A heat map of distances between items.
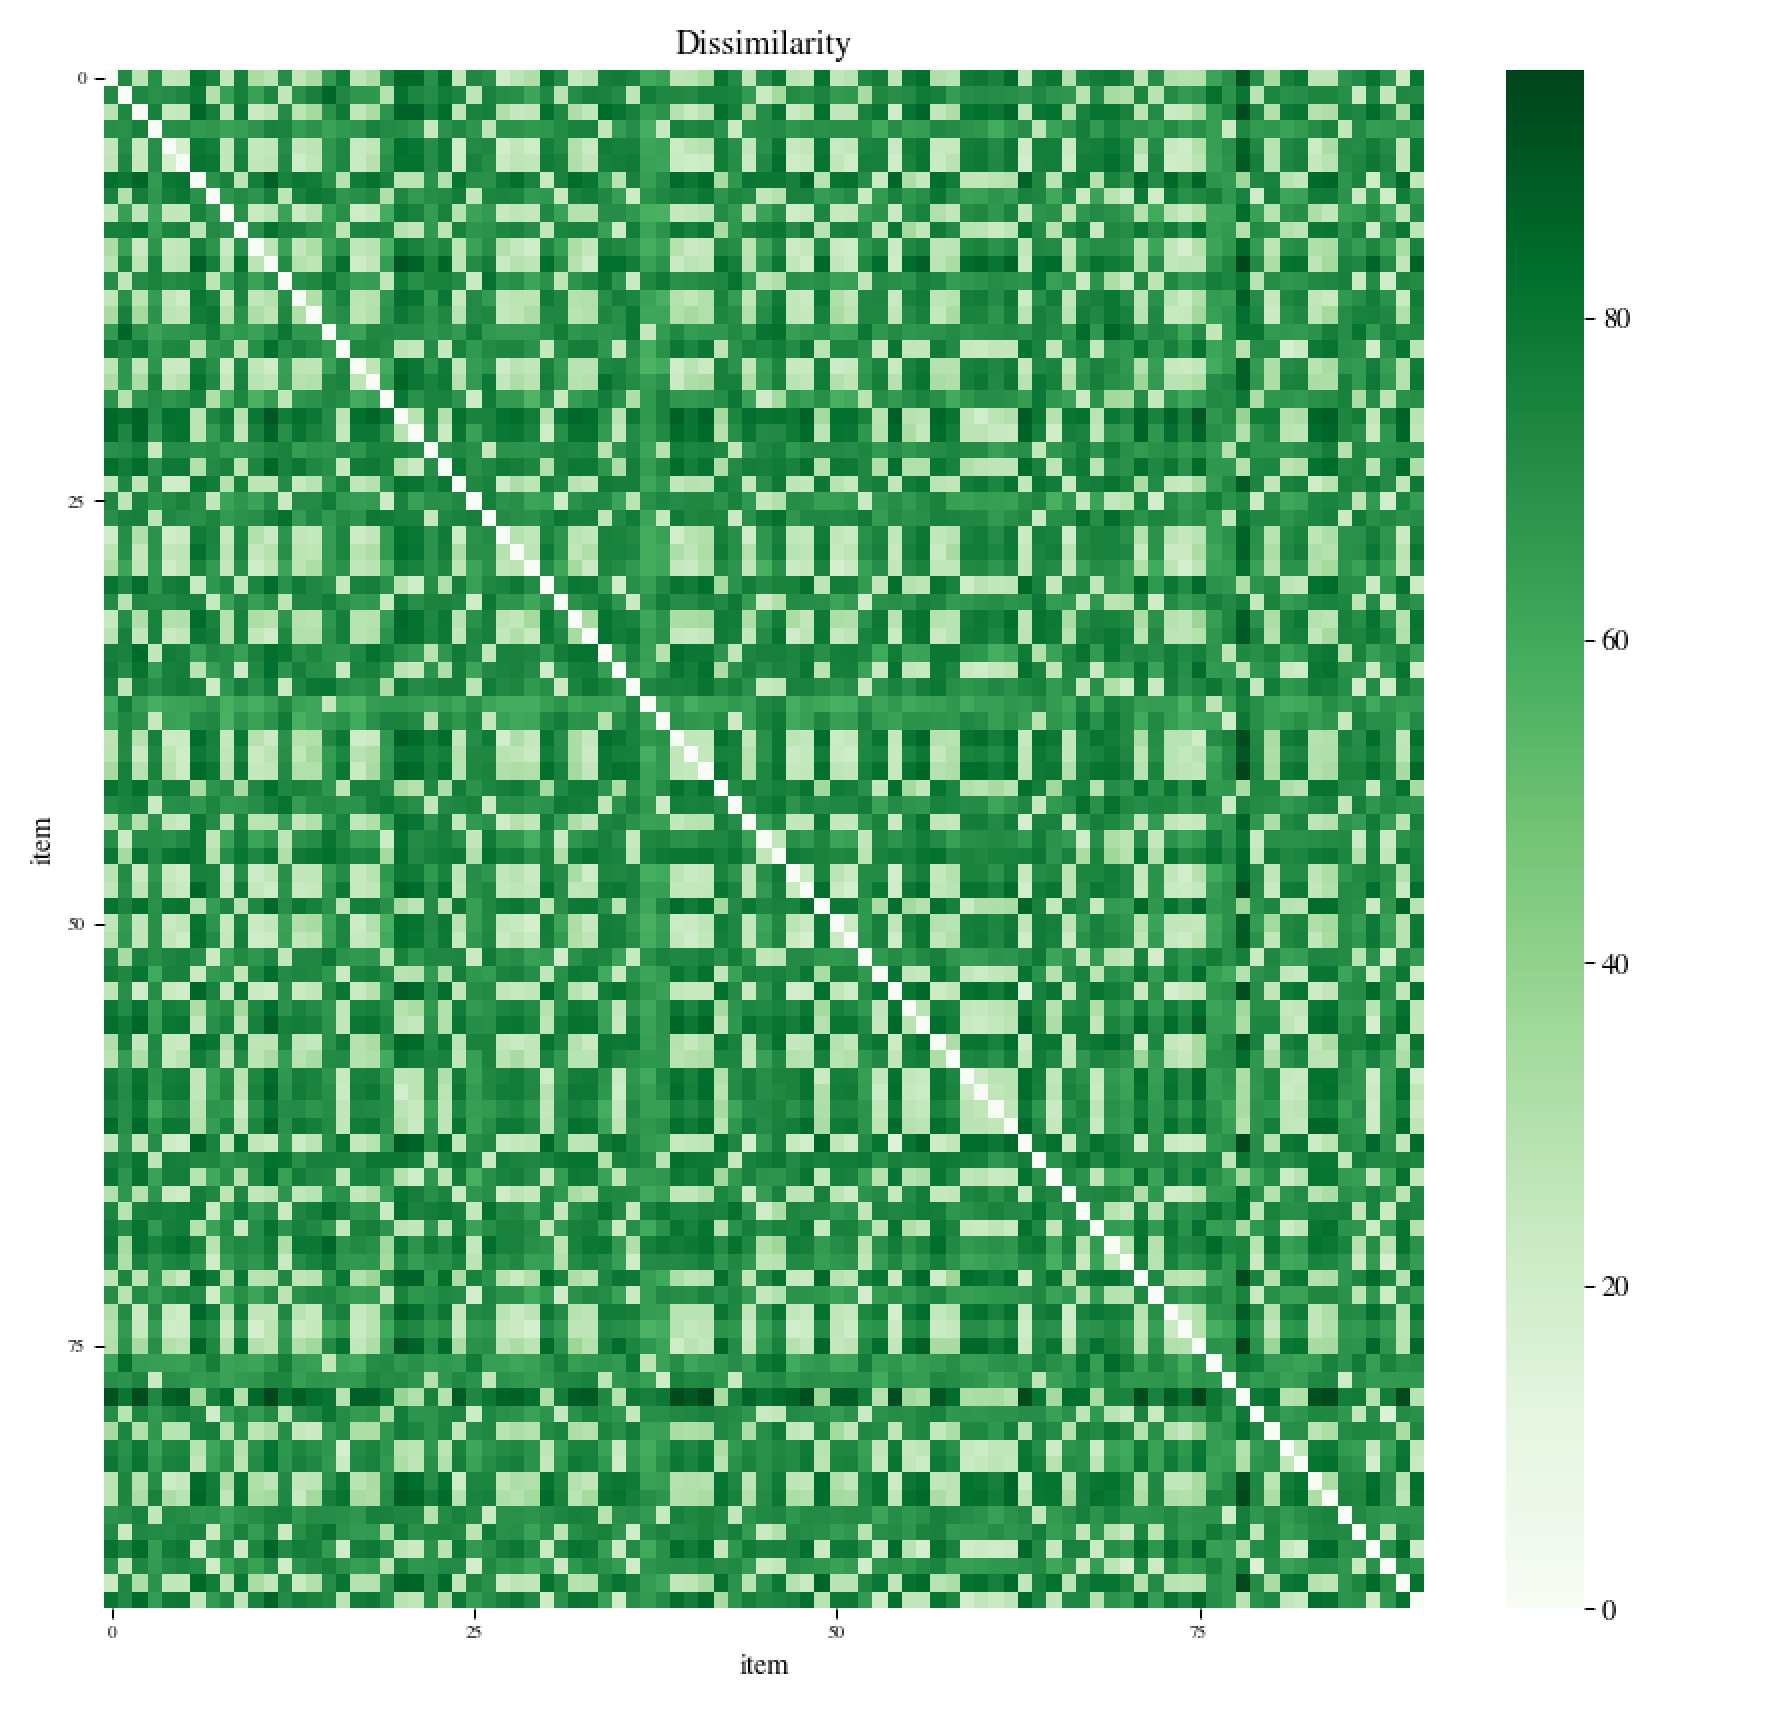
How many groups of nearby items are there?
5
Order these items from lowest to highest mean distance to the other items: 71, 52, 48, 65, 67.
48, 71, 65, 52, 67
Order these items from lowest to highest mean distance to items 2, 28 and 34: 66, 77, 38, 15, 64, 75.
66, 75, 38, 77, 64, 15
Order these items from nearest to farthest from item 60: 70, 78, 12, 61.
61, 78, 70, 12
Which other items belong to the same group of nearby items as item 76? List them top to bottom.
15, 37
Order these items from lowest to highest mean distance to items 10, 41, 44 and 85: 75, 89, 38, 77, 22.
75, 89, 38, 77, 22
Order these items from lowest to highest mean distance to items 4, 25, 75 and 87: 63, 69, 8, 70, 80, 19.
8, 63, 80, 19, 70, 69
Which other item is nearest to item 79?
88
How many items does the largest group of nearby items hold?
38
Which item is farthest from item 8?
78
